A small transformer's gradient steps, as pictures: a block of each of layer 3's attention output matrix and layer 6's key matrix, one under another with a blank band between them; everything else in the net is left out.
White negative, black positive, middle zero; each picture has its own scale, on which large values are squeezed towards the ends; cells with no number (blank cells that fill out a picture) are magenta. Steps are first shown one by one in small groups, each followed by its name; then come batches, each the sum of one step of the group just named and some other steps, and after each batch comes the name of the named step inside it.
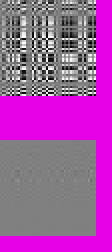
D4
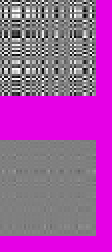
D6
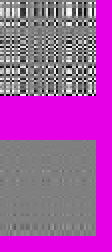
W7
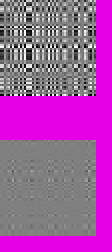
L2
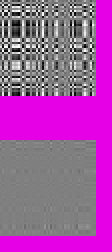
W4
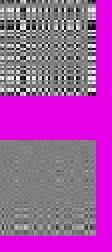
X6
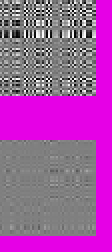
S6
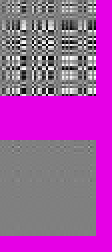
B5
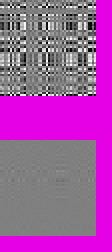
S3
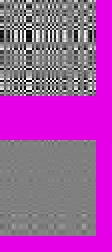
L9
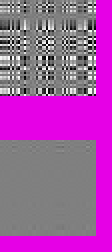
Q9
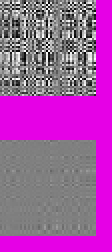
S6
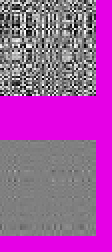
L2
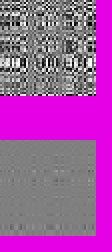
S3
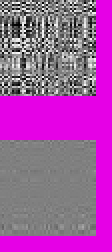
W4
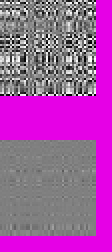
W7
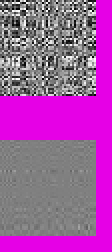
B5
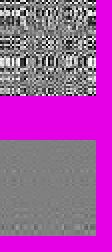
Q9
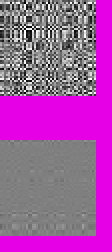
L9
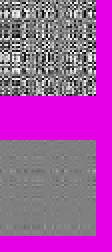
D6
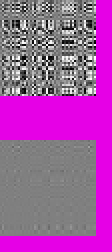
B5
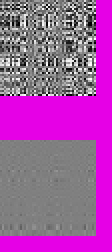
S3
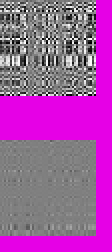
S3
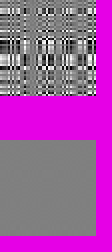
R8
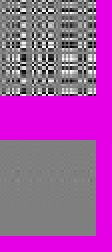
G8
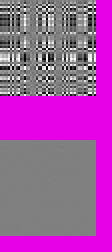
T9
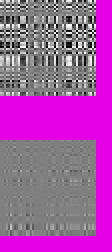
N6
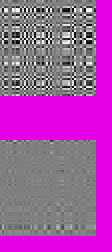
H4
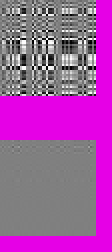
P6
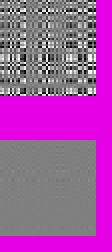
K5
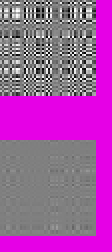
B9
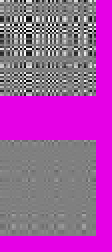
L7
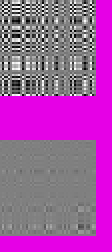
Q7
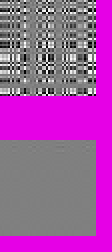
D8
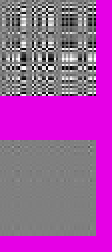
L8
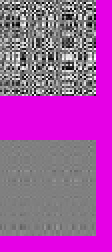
L8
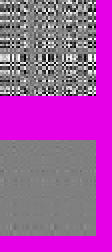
D8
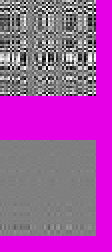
T9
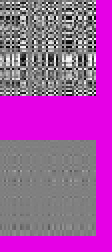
N6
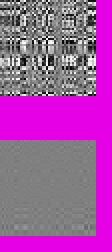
P6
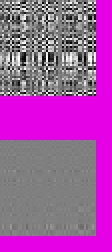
Q7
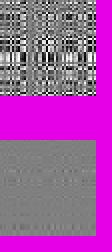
R8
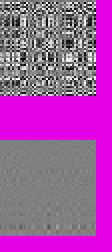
L8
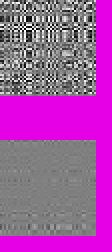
L7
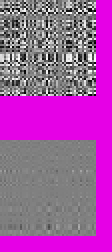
K5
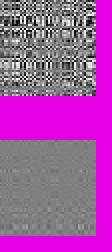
L7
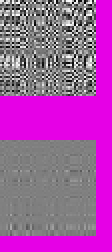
N6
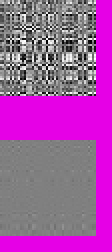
P6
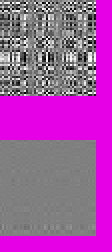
T9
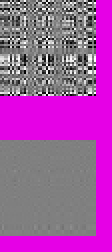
K5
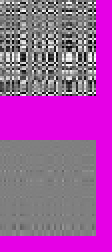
G8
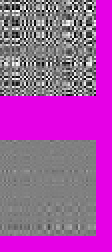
H4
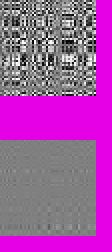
P6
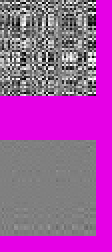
L8
